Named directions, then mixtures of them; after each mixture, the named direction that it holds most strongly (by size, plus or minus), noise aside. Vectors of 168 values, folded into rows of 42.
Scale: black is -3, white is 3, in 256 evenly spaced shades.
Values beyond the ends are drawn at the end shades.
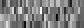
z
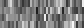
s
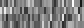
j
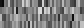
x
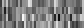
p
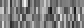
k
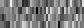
s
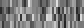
k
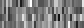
p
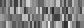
z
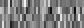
k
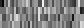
x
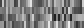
p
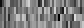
x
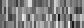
p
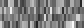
s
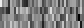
k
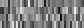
k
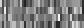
p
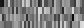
x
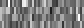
k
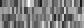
j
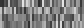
x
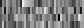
p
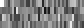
x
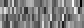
j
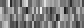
z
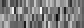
z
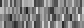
j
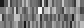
x
